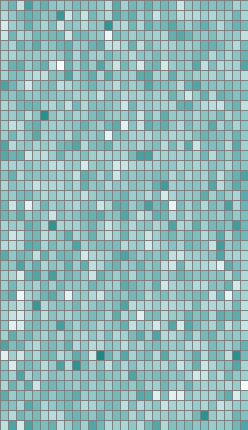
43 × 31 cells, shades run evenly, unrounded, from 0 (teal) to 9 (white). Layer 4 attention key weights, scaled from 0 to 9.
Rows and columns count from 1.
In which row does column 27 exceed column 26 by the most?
42
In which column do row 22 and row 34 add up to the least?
20
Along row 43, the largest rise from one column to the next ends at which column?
3
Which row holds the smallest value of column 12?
43
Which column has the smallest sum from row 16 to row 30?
16
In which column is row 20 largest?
21
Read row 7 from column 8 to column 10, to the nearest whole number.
9 3 5
